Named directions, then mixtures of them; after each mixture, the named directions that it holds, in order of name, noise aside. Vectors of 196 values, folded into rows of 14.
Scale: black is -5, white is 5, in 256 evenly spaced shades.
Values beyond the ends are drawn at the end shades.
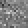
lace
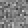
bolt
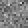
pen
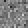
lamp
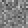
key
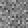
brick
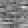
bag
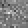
lace.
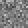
key, lamp, pen.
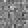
lamp.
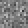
bolt, pen.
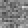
bag, lamp.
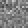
key, lace.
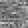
bag, bolt, pen.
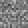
bolt, brick, lace.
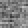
bag, bolt.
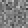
key.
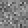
pen.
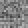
bag, bolt, lamp.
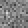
bolt, brick, lace.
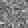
bolt, lamp, pen.
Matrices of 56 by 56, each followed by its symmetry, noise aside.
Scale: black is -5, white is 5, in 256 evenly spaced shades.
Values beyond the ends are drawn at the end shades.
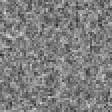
no symmetry.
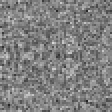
mirrored top to bottom.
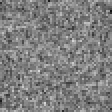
same after a half turn.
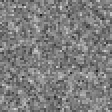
symmetric across the other diagonal.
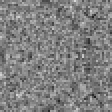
mirrored top to bottom.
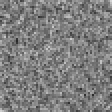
symmetric.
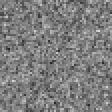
same after a half turn.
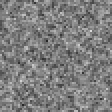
same after a half turn.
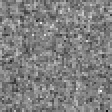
antisymmetric.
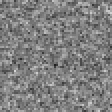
no symmetry.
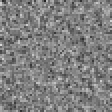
antisymmetric.
